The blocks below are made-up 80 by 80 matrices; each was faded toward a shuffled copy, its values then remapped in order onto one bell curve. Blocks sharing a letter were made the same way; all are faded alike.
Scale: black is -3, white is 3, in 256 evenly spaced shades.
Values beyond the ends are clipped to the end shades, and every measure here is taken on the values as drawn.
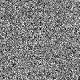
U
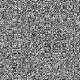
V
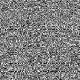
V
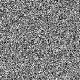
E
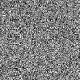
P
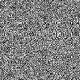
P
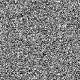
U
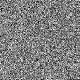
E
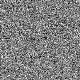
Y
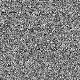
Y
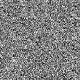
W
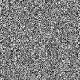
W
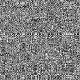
V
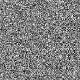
W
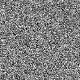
E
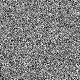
Y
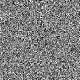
E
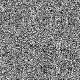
E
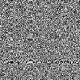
V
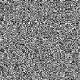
V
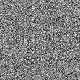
U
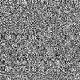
P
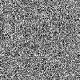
U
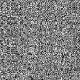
V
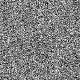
E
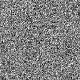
U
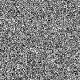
E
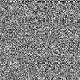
V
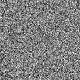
E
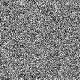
U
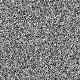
Y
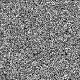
E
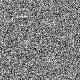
E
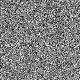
Y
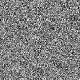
U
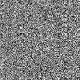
P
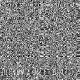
V
